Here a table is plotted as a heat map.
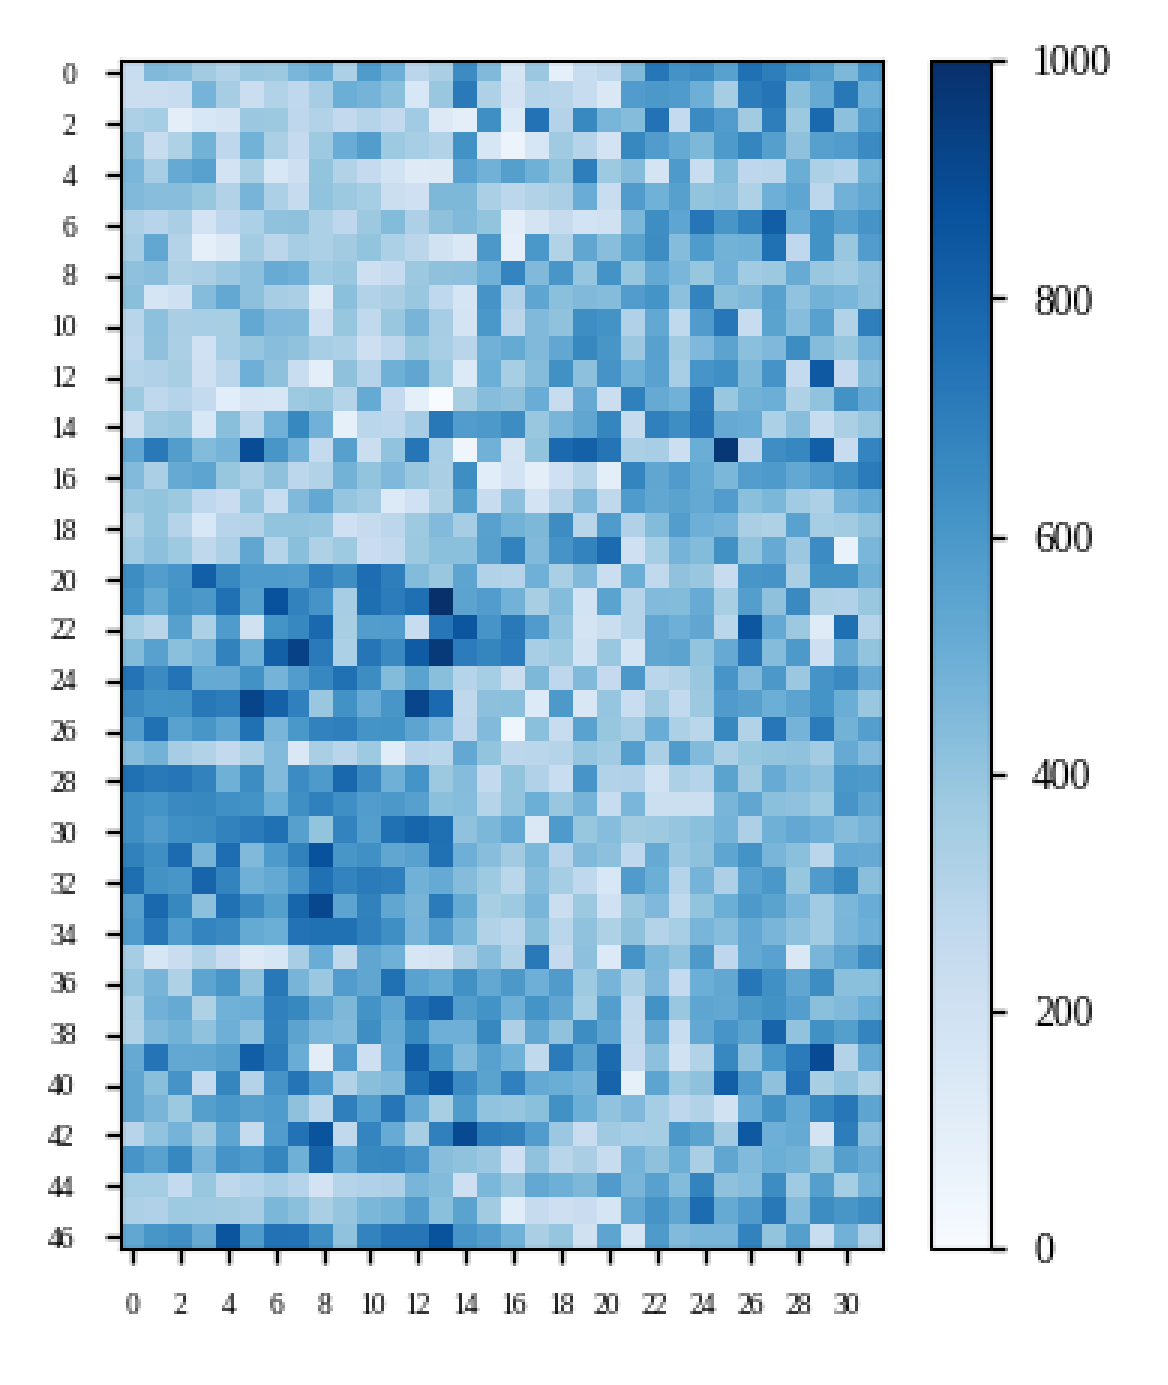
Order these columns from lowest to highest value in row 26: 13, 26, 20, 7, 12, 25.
26, 20, 13, 12, 7, 25
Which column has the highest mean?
27
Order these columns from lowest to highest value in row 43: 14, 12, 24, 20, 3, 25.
20, 24, 14, 3, 25, 12
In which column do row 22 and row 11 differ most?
14
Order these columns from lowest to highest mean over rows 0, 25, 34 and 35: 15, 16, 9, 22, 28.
16, 15, 28, 22, 9
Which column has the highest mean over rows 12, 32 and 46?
11
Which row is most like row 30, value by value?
25
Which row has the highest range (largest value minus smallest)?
15
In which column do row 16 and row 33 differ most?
8
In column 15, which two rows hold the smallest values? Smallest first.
16, 3
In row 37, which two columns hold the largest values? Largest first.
13, 12
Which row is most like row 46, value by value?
21
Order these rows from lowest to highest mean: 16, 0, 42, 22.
16, 0, 22, 42
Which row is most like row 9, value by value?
44
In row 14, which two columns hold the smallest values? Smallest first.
9, 3
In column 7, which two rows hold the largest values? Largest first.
23, 33
